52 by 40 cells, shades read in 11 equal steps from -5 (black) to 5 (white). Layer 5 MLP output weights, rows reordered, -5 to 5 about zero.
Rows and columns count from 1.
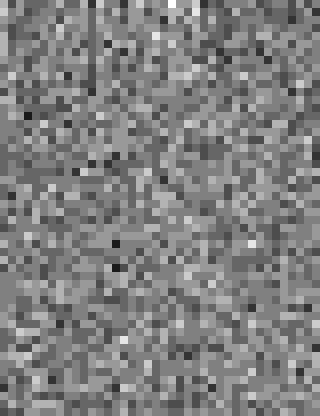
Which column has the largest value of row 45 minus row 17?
4
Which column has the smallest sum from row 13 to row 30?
8
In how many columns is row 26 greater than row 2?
18
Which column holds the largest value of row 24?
7
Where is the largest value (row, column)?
1, 22
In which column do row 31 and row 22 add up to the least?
15
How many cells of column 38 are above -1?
35
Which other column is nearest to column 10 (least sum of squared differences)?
30
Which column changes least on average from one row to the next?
28
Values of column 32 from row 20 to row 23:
-1 1 -1 -1
